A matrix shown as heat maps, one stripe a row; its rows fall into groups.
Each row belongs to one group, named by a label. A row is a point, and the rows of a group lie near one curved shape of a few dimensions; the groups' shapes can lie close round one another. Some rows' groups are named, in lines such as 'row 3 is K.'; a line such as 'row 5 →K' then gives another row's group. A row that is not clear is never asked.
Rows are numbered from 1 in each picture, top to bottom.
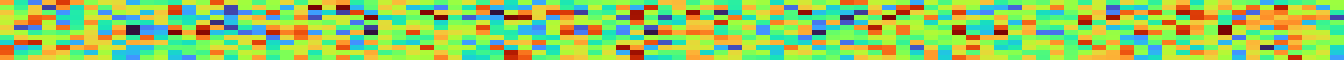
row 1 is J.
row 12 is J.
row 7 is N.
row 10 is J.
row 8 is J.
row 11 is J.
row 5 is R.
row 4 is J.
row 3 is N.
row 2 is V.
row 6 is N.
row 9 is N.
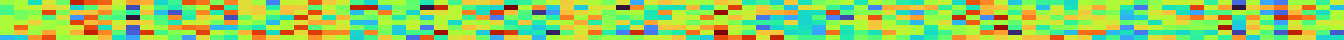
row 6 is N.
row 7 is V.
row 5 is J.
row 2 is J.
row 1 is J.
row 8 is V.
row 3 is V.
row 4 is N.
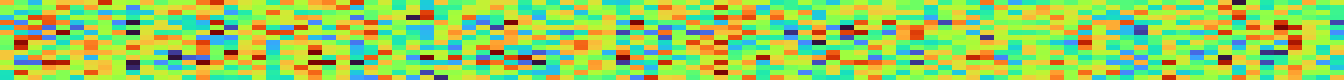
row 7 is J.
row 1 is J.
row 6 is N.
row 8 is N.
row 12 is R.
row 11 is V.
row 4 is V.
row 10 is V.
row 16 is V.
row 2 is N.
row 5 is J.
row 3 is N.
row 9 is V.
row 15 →N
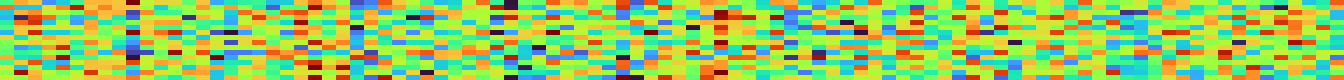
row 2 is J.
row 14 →V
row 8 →J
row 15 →N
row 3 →J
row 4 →V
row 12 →J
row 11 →N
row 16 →V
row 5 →N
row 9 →V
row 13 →V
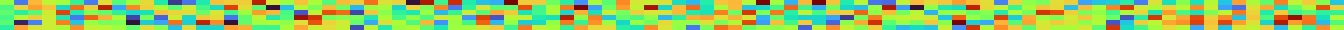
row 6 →J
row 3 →N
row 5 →N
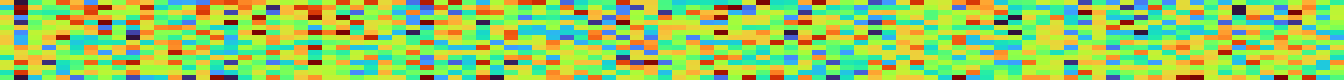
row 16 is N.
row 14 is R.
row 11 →N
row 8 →J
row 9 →N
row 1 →R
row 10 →V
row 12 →J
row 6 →N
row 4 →V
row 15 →V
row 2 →J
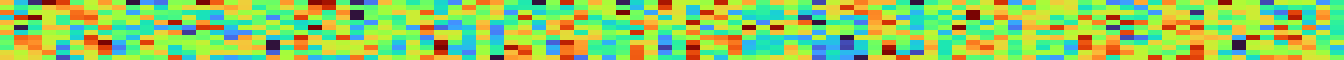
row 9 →J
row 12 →N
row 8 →N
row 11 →J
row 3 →J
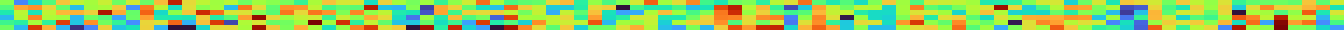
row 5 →V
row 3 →J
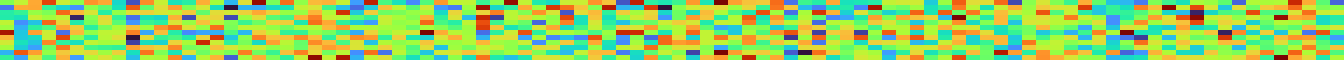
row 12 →V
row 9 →N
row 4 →N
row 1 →V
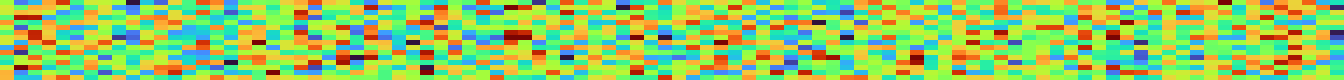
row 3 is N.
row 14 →N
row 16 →J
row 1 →N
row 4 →N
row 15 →N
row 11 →R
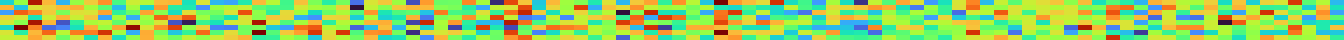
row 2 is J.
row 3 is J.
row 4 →N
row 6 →V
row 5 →R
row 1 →V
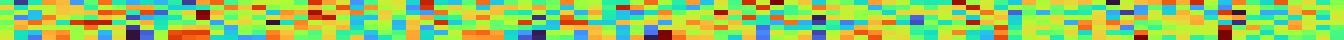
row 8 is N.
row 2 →R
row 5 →J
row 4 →N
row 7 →N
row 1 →N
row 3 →J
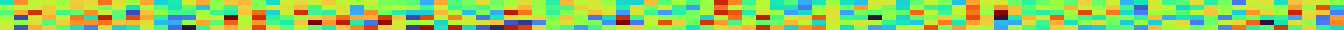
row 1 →J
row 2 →J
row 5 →V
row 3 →J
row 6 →R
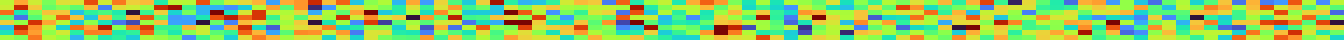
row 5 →J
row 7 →N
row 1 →V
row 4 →R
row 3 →J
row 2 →N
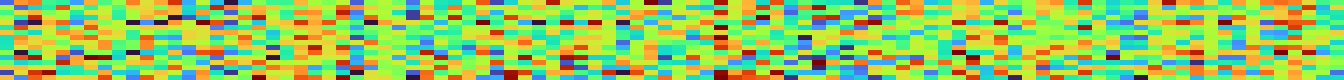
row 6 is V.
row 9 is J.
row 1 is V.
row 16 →V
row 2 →R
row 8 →J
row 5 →N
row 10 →N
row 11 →N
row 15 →V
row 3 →V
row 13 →R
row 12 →J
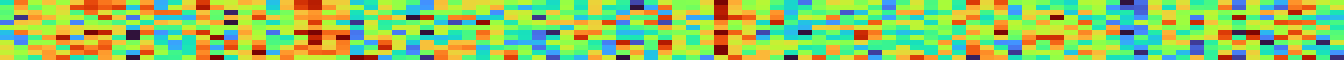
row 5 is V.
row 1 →J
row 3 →V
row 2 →J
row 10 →V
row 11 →V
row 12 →J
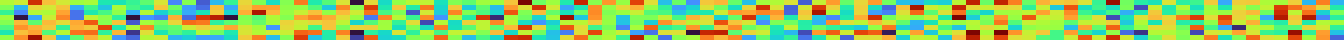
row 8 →J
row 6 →J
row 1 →J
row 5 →N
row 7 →J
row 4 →N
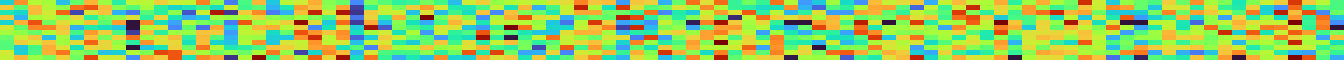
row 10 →N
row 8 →V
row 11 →N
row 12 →V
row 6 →J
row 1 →V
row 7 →N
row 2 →J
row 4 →R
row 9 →V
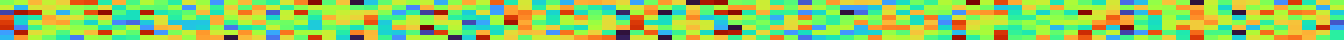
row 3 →J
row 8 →V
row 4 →J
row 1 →J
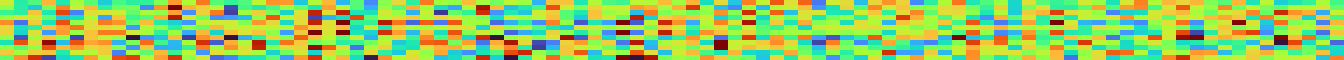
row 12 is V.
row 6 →J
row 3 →V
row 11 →J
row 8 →N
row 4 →N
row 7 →V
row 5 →V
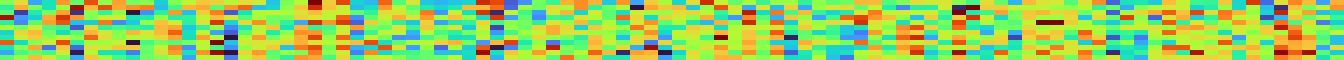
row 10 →V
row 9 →J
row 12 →N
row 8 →V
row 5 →N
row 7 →V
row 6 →N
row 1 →V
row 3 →N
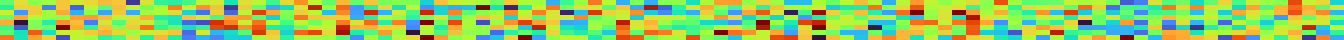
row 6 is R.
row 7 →V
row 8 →R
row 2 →V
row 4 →J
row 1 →J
